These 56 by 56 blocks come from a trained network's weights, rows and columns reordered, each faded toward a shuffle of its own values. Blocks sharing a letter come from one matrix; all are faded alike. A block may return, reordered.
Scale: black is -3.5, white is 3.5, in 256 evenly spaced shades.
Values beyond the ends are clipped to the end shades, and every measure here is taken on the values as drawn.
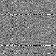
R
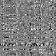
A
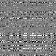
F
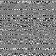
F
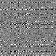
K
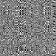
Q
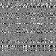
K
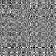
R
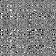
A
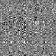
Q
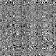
A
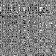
A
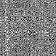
A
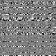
F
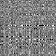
A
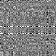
R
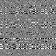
F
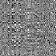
Q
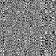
Q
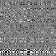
F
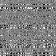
K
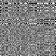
R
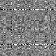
R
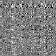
A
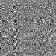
Q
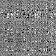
A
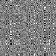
Q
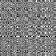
R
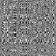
Q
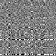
R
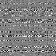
F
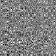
Q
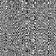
Q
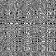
A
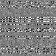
F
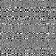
K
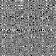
A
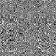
Q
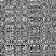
R
